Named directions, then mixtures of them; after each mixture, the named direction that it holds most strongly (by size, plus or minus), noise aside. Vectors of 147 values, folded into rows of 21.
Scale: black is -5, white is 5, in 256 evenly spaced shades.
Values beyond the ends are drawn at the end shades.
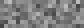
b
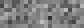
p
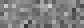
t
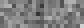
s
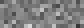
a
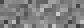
a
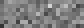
b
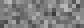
b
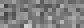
t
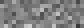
a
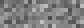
p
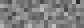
a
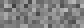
p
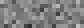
a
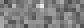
s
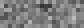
t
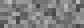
b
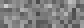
t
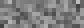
b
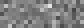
t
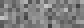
p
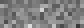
a
